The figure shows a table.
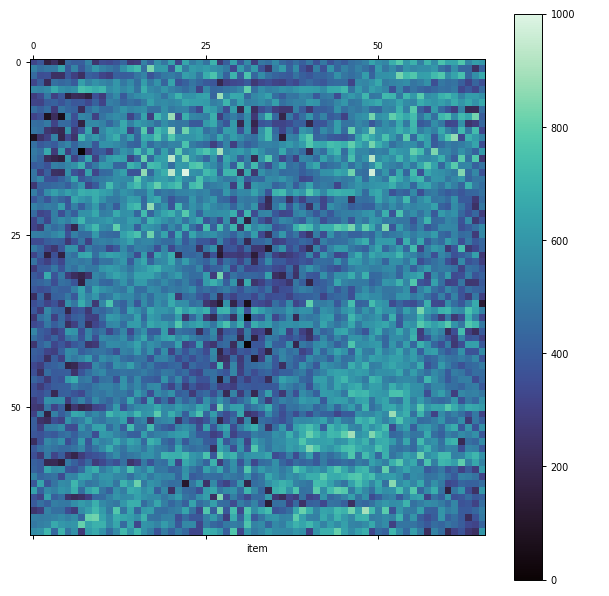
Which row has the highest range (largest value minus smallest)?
13
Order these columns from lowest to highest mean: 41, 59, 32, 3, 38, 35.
3, 32, 35, 38, 41, 59
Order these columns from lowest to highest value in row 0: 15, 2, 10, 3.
2, 3, 15, 10
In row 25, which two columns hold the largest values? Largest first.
17, 15
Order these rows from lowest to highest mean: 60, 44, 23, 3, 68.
3, 44, 23, 68, 60
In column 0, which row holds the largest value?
62
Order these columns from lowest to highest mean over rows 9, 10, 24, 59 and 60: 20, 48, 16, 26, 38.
26, 38, 20, 16, 48
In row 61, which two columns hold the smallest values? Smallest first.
22, 31
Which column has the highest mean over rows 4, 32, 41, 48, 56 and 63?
46
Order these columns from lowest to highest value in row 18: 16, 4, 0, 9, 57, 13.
0, 9, 4, 13, 16, 57
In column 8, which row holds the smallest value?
5
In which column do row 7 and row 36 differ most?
63
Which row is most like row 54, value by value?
12
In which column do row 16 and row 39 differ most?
20
